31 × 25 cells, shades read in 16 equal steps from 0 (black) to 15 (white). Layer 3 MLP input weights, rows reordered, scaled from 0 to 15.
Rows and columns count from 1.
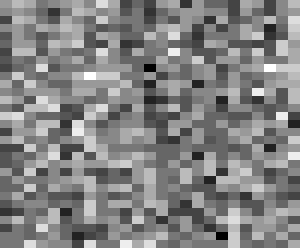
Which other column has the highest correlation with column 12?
20
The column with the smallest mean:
19
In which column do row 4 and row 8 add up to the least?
23
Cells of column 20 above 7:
20
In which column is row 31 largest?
11
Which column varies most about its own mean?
13
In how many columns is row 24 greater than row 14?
14
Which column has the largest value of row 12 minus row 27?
22
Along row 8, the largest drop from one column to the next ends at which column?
18
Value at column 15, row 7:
14
